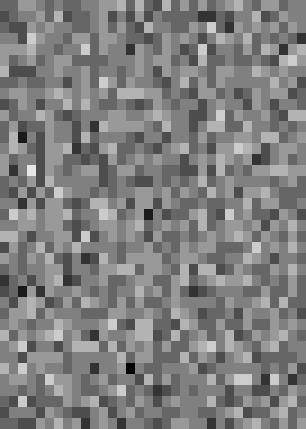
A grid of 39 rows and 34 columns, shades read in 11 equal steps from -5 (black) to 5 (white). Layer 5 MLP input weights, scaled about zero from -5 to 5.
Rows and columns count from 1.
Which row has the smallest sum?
2
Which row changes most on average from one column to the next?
20
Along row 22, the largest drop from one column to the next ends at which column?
11
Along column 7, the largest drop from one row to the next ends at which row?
32
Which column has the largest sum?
7
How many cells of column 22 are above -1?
20
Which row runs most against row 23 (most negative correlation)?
15
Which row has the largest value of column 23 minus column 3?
13
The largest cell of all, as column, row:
4, 16
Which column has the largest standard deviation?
3
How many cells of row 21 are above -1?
27
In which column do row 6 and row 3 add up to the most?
33
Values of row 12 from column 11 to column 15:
-3 2 1 1 1
